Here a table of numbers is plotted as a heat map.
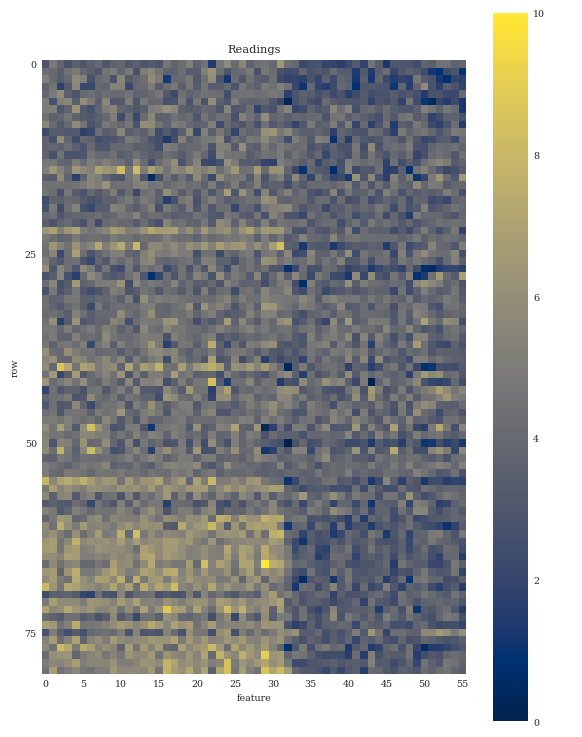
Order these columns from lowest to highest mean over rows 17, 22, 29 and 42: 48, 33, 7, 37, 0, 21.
33, 48, 37, 7, 21, 0
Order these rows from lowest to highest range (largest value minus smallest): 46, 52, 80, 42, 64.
52, 46, 64, 80, 42
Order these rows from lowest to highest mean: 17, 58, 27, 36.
27, 58, 17, 36
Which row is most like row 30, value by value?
19
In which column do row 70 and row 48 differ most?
6
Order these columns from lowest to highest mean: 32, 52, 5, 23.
52, 32, 5, 23
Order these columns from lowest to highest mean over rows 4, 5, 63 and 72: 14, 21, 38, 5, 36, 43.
36, 43, 38, 21, 14, 5
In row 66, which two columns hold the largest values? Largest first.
29, 21
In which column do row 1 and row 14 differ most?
12
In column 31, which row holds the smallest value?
42
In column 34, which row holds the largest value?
57
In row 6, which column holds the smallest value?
55
